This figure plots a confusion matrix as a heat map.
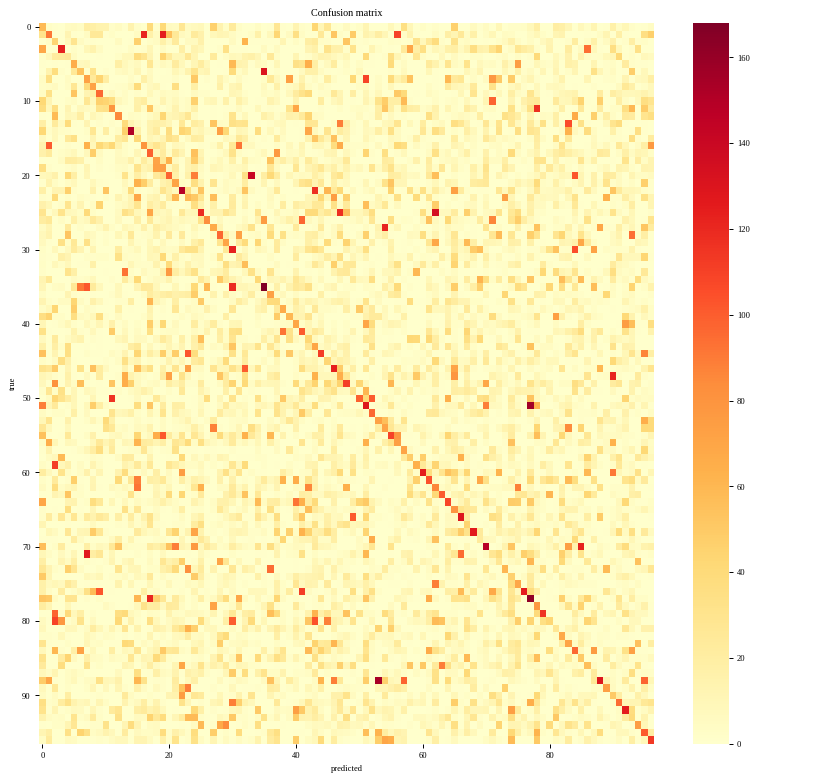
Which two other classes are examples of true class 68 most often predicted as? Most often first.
24, 41
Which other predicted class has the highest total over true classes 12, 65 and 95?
42
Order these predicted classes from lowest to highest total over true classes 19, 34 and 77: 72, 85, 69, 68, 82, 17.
68, 72, 69, 85, 82, 17
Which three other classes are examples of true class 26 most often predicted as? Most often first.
41, 71, 35
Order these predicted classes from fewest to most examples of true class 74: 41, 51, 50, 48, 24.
50, 41, 48, 51, 24
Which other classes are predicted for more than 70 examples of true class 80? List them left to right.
2, 3, 30, 43, 45
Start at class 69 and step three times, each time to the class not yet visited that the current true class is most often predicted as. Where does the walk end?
38
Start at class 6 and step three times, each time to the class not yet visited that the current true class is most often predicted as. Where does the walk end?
84
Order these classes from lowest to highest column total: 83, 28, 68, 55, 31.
68, 31, 28, 83, 55
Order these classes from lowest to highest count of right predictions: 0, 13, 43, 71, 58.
71, 13, 58, 0, 43
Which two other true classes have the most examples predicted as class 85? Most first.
70, 29
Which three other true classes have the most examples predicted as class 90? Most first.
47, 60, 56
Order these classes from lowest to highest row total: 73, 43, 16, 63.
43, 73, 63, 16
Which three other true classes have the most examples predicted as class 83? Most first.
13, 54, 70
